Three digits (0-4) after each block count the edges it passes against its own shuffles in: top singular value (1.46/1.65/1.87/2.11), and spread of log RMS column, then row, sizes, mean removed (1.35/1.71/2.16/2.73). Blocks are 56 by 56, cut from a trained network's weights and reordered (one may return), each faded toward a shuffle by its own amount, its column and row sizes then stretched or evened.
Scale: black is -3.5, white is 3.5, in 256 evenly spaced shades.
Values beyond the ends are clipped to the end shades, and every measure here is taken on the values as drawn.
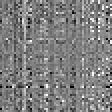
4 4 3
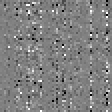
0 4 0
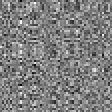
4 3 0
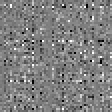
1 4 3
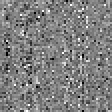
0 3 0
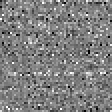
0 0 2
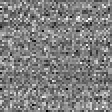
2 2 0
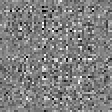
3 3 3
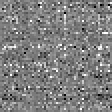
1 2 3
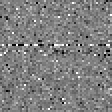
2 0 2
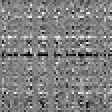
4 4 3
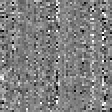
2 4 0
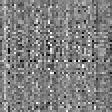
3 3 3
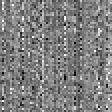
3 4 0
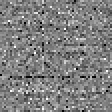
1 1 1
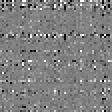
2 3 4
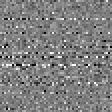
1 0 4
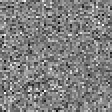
1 1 0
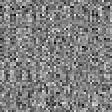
3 0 2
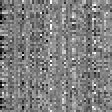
3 4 0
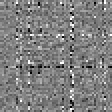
3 3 1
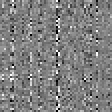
4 4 1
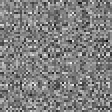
4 0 3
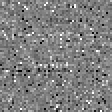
0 0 1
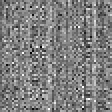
3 2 1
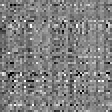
3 1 4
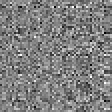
3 2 2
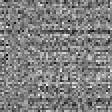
3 3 0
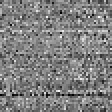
3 1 2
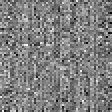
2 0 1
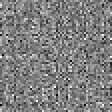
3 2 1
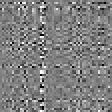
4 4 4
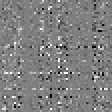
0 4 3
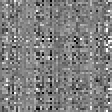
4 4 3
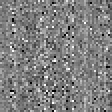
0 3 0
